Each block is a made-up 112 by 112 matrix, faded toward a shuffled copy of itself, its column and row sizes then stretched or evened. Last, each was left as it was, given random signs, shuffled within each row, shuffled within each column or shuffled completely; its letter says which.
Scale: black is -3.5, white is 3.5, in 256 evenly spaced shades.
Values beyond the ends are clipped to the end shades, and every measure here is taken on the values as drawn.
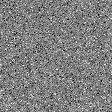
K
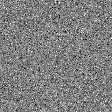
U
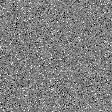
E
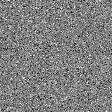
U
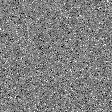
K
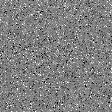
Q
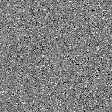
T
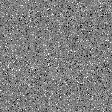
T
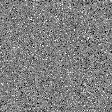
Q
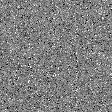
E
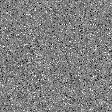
Q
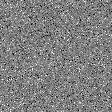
K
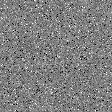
U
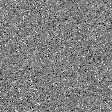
E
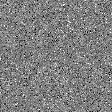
Q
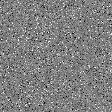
E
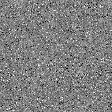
T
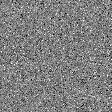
E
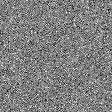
K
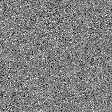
U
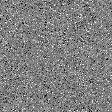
Q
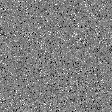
Q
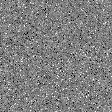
E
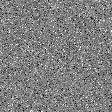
U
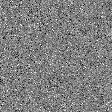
E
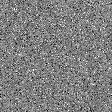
K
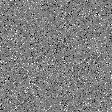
Q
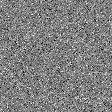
U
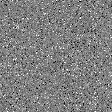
T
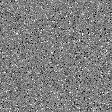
Q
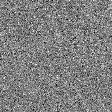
E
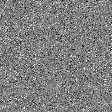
T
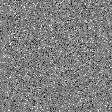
Q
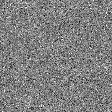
Q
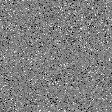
T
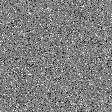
K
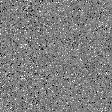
T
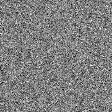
Q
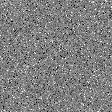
K
